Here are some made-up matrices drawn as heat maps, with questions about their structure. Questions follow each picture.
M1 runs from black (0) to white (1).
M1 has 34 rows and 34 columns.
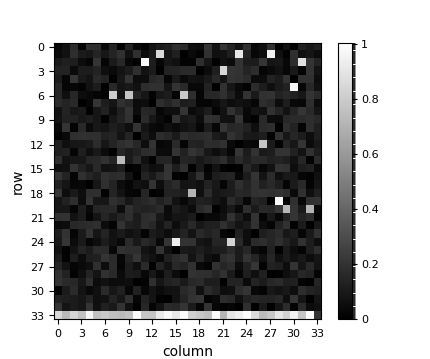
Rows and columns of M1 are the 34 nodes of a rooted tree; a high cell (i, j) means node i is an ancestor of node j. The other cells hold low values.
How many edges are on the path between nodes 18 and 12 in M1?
2
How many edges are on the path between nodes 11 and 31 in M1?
2
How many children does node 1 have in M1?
3
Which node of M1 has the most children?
33
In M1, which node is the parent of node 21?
3
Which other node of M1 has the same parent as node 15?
22
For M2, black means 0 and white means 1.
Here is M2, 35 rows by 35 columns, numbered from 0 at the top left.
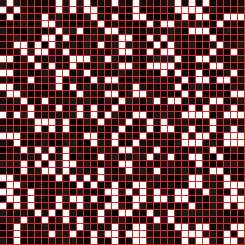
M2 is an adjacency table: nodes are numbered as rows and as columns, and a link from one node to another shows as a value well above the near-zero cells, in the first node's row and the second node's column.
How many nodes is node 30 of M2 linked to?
8
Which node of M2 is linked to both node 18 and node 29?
node 27
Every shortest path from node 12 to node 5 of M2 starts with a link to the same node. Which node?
node 10
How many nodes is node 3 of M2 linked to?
7
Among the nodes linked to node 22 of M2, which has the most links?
node 28
